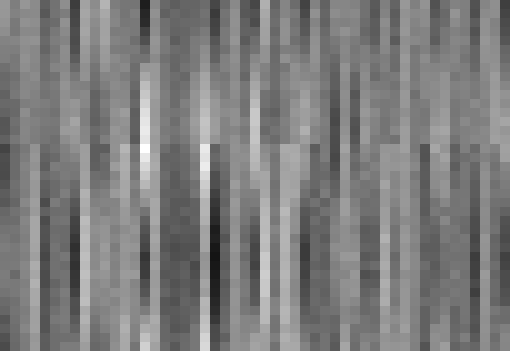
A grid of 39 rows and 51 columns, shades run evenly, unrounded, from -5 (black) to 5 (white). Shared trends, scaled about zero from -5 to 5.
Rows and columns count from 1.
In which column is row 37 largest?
21
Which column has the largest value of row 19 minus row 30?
15
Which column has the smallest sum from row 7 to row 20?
34
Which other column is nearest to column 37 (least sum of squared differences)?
20
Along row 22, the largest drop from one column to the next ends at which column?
22
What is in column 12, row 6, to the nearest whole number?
0
